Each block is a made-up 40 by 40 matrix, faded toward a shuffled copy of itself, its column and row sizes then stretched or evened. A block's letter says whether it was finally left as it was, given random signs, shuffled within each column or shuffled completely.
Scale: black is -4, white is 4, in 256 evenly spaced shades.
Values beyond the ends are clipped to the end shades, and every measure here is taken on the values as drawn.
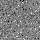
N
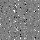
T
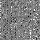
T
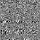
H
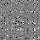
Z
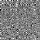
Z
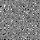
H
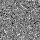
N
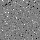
N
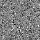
T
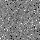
N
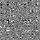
H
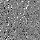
T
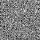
T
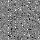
T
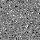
N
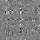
Z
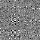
Z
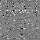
H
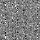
T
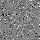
N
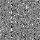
T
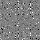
H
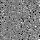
T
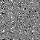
H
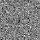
T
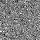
N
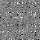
H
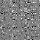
Z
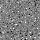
N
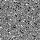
N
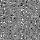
T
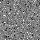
N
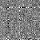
Z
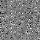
H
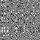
Z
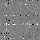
H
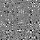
Z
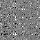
H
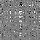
Z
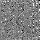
T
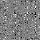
H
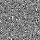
T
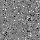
T
